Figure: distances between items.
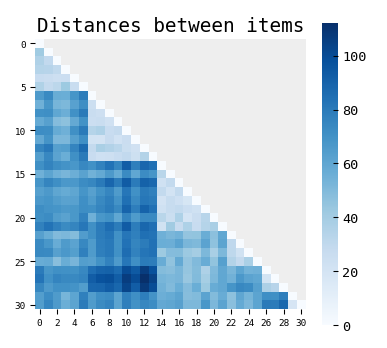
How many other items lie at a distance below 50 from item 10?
7
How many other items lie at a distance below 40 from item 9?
7
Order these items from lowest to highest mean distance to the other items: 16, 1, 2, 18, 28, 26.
18, 2, 16, 1, 26, 28
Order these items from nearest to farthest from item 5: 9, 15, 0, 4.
4, 0, 15, 9
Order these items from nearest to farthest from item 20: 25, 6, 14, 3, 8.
14, 25, 6, 3, 8
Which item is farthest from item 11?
27
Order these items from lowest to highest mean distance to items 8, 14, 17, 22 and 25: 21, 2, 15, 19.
15, 19, 21, 2
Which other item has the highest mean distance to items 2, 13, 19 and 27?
12
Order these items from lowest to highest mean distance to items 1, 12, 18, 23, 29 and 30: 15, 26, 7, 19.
15, 19, 7, 26
